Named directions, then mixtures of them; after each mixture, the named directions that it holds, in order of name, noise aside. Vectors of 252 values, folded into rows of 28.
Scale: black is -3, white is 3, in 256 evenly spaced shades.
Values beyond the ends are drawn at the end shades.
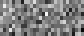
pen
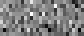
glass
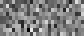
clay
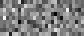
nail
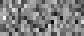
clay, nail.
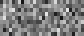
nail, pen.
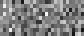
pen.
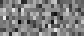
nail.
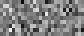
clay, pen.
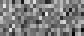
pen.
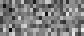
pen.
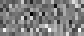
glass.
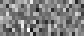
clay.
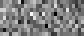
glass, nail.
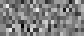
clay, pen.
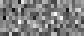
nail.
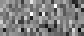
glass.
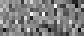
glass.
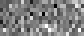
glass.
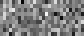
nail, pen.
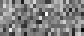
pen.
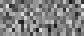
clay, glass.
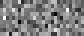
nail.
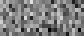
glass, nail.
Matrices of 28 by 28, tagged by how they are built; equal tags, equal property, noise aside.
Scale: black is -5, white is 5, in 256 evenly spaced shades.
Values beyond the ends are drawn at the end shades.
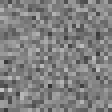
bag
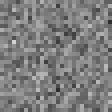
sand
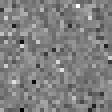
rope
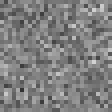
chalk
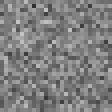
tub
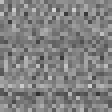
tub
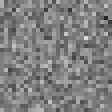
chalk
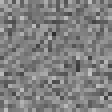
tub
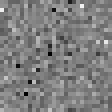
rope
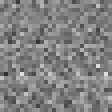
tub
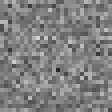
chalk
